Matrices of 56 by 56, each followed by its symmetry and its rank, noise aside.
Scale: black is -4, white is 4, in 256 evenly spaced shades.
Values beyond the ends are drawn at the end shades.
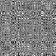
antisymmetric, rank six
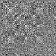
symmetric, rank six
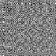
symmetric, rank six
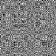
no symmetry, rank six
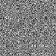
no symmetry, rank six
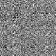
no symmetry, rank eight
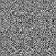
no symmetry, rank eight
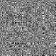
antisymmetric, rank six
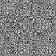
no symmetry, rank eight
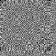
symmetric, rank six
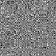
antisymmetric, rank eight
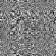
no symmetry, rank six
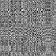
no symmetry, rank six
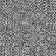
no symmetry, rank eight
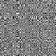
antisymmetric, rank six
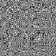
symmetric, rank six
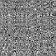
antisymmetric, rank eight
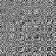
symmetric, rank six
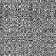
no symmetry, rank six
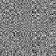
no symmetry, rank six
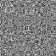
no symmetry, rank eight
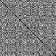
symmetric, rank six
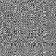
antisymmetric, rank eight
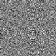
no symmetry, rank eight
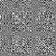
no symmetry, rank six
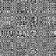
no symmetry, rank six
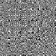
symmetric, rank six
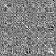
symmetric, rank six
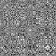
symmetric, rank six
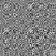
symmetric, rank six
